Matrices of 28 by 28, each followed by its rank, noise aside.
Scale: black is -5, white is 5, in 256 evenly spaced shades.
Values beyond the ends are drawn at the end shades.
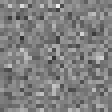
six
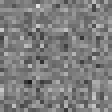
six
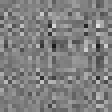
three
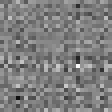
three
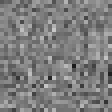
six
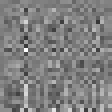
three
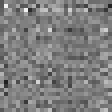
three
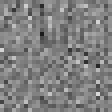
six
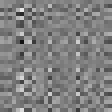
two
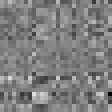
three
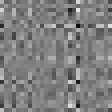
two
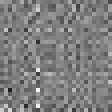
four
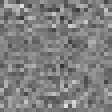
six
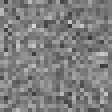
eight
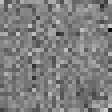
eight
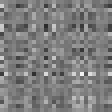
two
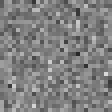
eight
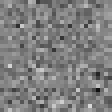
six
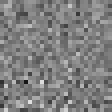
six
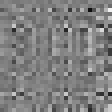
two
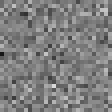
eight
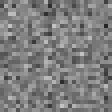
six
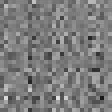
four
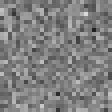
eight
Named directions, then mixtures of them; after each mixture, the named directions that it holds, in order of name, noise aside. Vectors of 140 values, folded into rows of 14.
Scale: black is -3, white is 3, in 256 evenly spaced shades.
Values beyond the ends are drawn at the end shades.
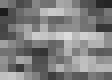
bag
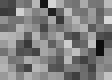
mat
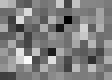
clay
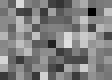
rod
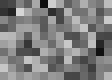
mat.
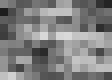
bag.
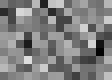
clay, mat.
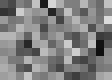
mat.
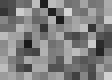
mat.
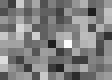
mat, rod.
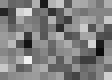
clay, mat.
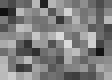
bag, mat.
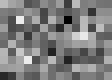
clay, rod.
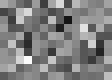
clay, mat.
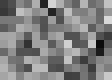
mat.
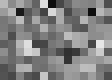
mat, rod.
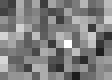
mat, rod.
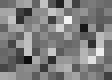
clay, mat.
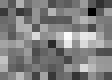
bag, rod.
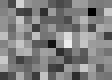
rod.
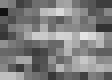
bag.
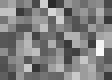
mat.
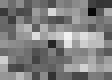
bag, rod.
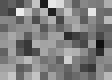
mat, rod.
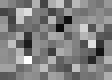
clay, mat.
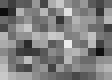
bag, mat.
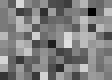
rod.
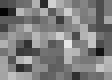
bag, mat.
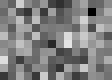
rod.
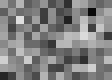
clay, rod.
